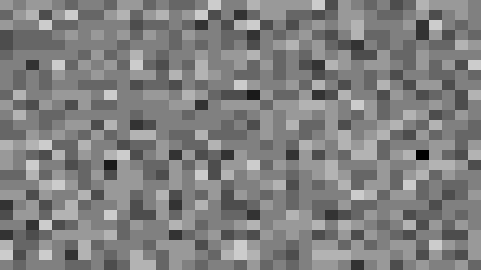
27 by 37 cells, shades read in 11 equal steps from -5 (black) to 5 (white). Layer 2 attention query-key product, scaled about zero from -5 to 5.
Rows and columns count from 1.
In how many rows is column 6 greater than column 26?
10
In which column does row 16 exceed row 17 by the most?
9
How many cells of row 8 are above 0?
7
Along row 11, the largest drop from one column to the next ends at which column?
16
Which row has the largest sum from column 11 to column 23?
23
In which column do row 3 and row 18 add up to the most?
20
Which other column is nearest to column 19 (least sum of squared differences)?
34
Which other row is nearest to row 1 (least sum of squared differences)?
6
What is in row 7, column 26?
2
